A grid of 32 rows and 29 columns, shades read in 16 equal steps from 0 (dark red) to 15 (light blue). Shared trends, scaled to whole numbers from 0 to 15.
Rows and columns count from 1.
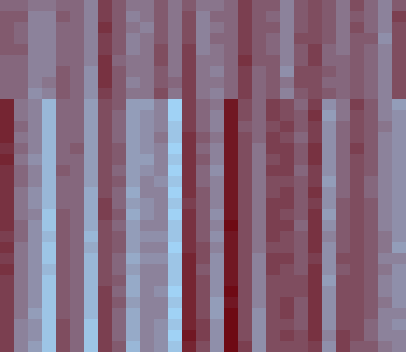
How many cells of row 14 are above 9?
7
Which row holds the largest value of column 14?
1
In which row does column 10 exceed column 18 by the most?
32
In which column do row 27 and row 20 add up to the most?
13
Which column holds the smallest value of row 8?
8
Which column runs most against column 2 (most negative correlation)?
15
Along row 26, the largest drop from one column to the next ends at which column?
14
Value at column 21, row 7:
10
